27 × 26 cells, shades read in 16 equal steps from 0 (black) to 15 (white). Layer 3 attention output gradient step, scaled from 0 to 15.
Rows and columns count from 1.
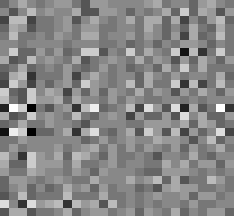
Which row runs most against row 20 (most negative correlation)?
25
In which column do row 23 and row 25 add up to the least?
1
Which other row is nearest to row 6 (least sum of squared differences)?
22
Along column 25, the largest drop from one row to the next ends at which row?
15
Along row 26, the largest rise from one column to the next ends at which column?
4
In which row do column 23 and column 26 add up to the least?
14
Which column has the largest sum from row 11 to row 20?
11
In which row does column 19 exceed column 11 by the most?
2
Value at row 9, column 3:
10
